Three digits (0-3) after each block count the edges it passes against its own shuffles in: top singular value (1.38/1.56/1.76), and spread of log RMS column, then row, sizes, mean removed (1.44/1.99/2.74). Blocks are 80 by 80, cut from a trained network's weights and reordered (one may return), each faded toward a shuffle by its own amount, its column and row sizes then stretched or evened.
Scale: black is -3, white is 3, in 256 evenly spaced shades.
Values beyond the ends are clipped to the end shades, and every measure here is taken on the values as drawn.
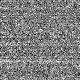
1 0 0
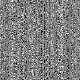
2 3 0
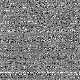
1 0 3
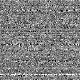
2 0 2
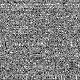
1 0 0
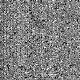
1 0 1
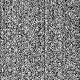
2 0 0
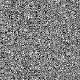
3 1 1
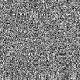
3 0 0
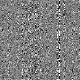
3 3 0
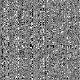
1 3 1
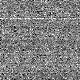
1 0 1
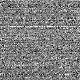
2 0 2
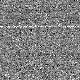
1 0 1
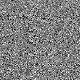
1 1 2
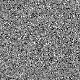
0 0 1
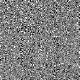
1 2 1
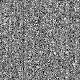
0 0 0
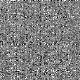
1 1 2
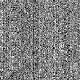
2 1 0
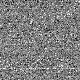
0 0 0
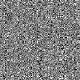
3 2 2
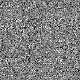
1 1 2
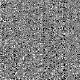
0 2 2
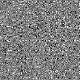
3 2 2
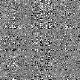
2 3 3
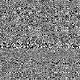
3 0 3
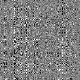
3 3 2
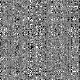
2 3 2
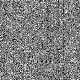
0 0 0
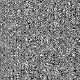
0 2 1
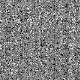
0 1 2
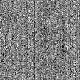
2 1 0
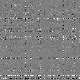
3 2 3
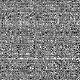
2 2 1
